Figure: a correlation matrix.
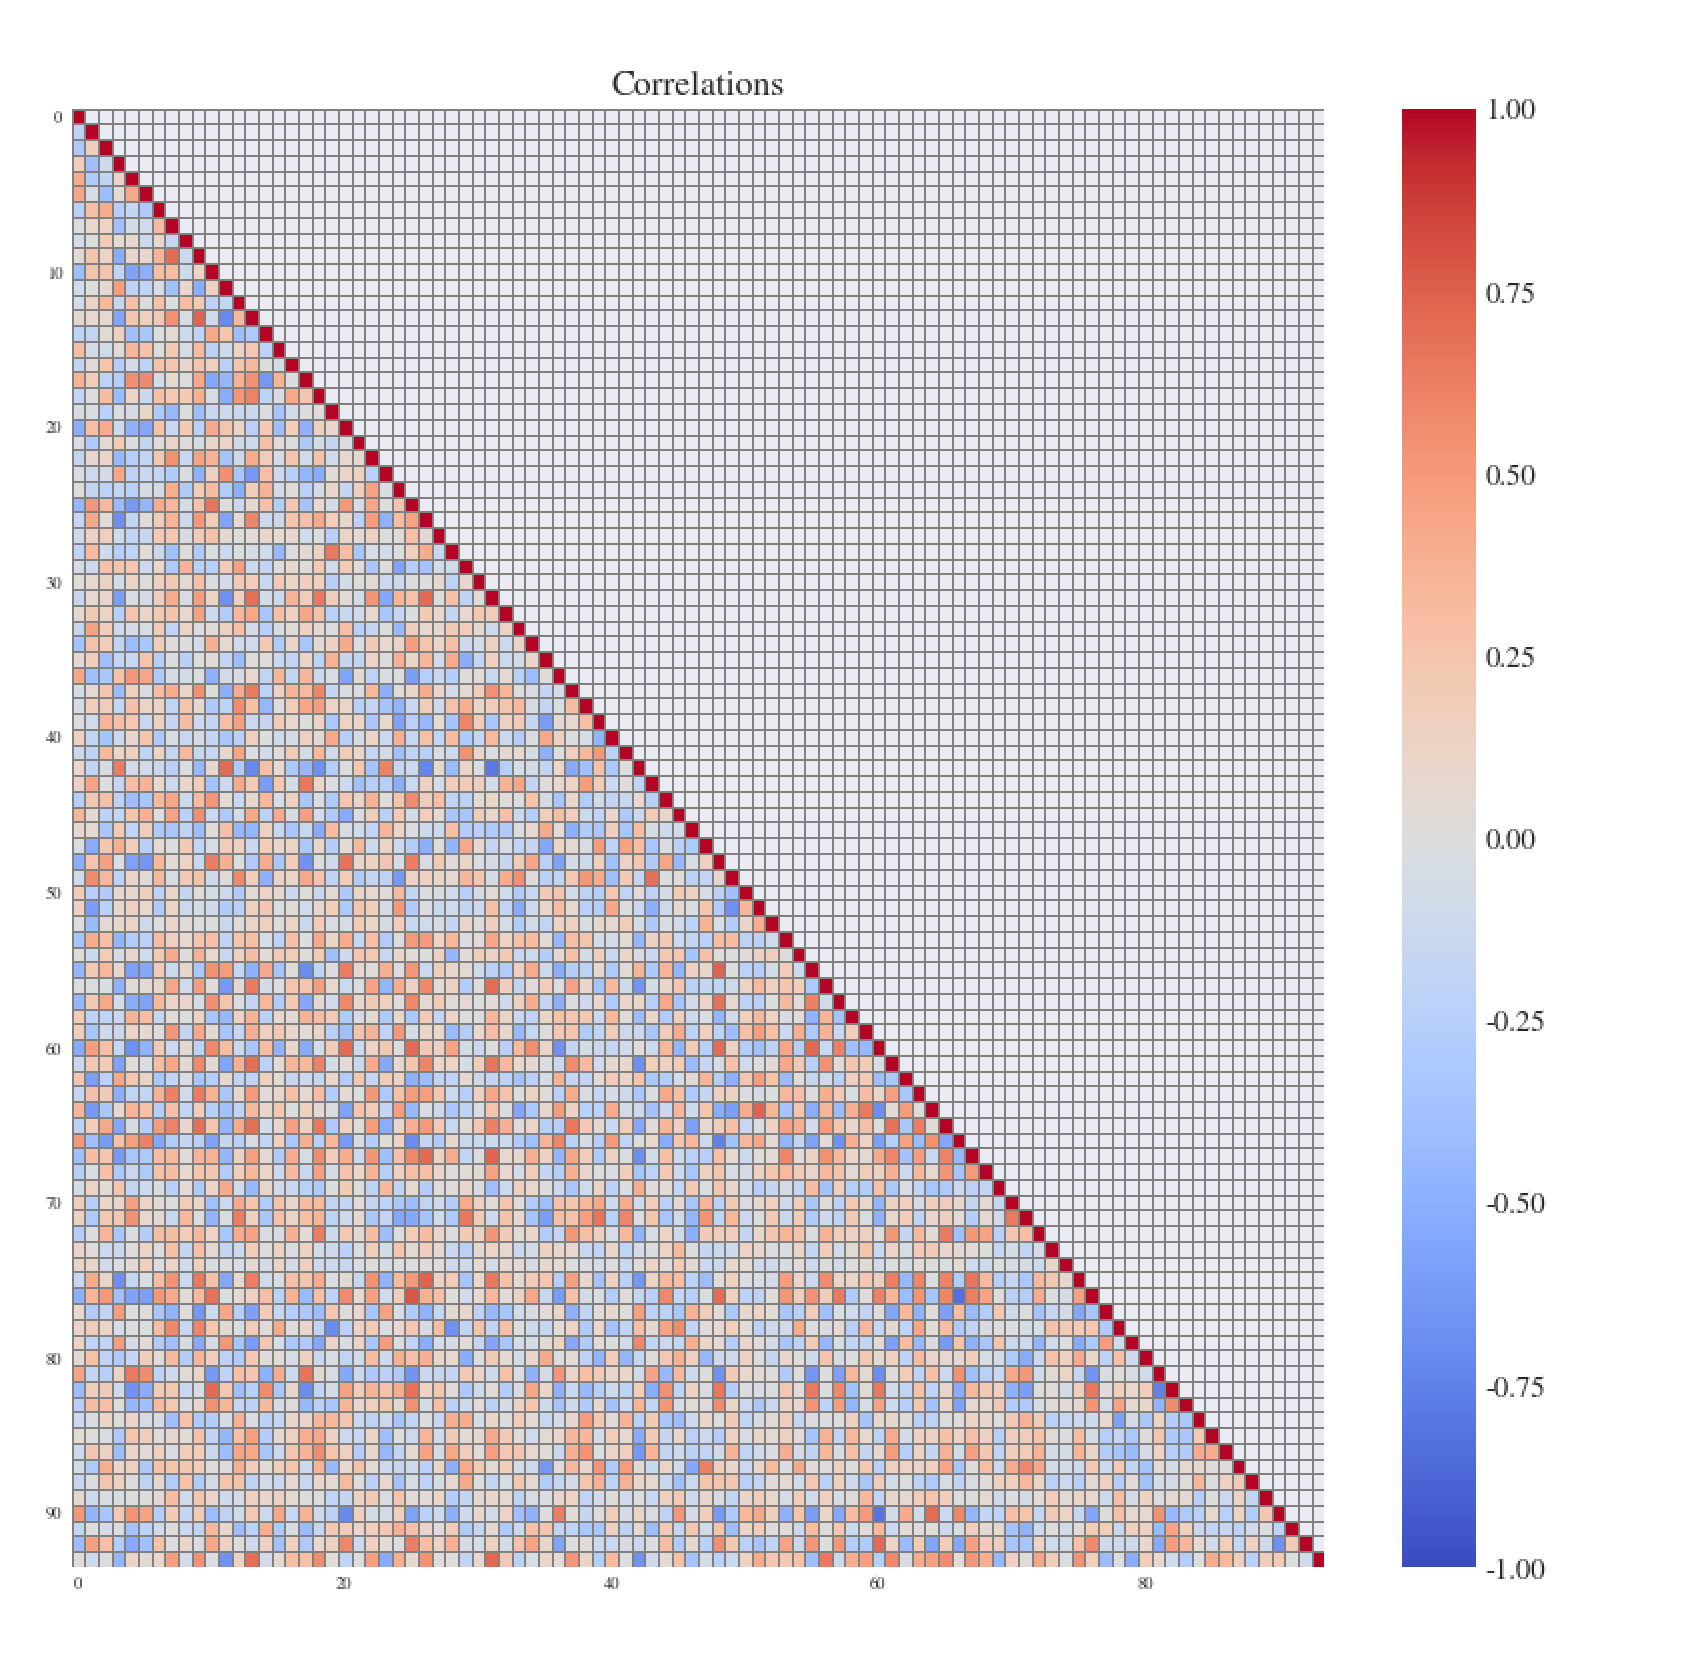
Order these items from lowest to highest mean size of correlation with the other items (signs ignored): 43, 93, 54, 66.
54, 43, 93, 66
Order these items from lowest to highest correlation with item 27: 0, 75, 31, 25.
0, 31, 75, 25
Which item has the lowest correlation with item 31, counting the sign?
42
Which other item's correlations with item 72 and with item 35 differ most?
87
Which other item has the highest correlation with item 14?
82
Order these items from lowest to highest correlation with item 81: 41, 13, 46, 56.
46, 56, 41, 13
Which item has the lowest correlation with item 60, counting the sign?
90
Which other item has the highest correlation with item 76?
25
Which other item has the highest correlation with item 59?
64
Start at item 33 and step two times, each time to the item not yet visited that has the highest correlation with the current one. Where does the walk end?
43
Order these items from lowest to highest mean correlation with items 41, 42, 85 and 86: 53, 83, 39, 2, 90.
83, 90, 53, 2, 39
